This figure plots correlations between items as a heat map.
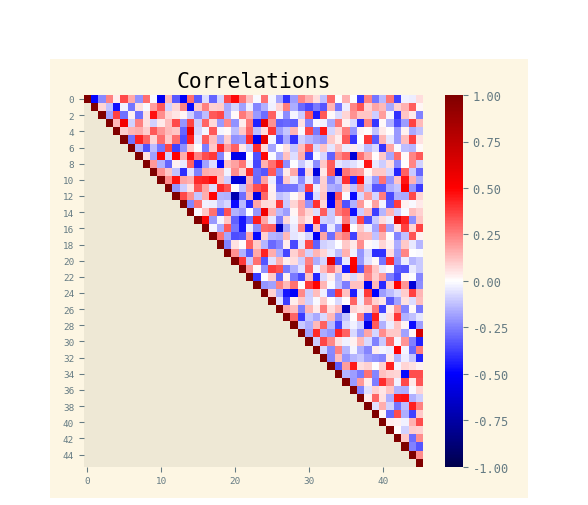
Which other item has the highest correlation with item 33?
20
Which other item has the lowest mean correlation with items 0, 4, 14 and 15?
1
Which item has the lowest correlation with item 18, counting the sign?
8
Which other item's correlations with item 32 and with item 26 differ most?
4
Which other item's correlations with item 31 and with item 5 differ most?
23
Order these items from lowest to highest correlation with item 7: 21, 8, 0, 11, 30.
21, 30, 0, 11, 8
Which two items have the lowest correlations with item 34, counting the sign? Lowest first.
9, 43
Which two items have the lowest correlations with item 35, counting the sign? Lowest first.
26, 21
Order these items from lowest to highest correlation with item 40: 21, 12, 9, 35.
21, 9, 12, 35
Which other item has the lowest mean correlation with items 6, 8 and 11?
40
